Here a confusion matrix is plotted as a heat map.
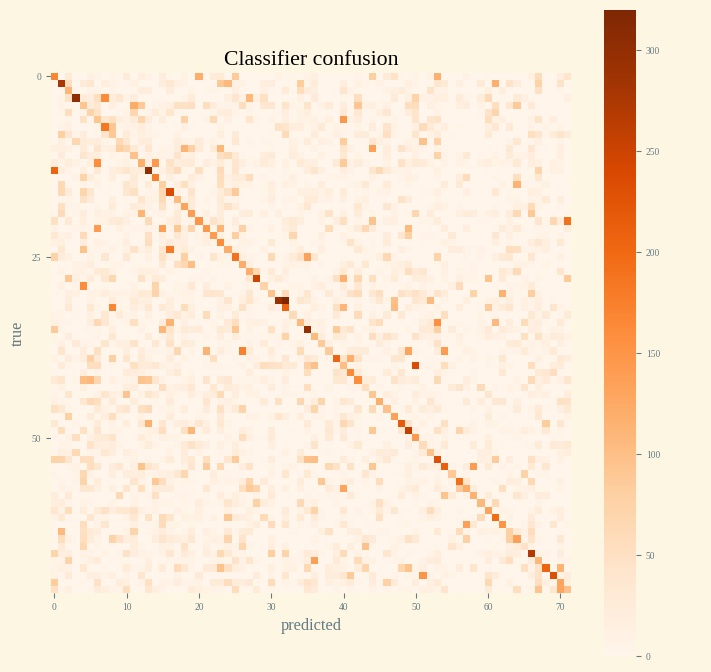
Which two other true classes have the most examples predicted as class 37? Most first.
56, 45
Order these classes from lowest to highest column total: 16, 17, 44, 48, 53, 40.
48, 17, 44, 16, 53, 40
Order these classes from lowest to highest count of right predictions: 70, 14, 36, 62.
36, 70, 62, 14
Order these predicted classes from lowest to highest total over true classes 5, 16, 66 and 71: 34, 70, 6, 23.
34, 6, 23, 70
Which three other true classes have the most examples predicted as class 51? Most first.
69, 9, 7
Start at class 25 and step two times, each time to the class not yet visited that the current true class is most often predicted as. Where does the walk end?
15
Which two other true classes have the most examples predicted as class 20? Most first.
0, 13
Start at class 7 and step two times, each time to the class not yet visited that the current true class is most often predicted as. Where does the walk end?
1
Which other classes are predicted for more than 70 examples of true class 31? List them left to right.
32, 47, 52
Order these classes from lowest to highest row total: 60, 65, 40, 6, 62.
65, 62, 60, 6, 40
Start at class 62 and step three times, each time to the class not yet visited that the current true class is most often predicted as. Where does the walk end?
50
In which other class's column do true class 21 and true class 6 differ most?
40
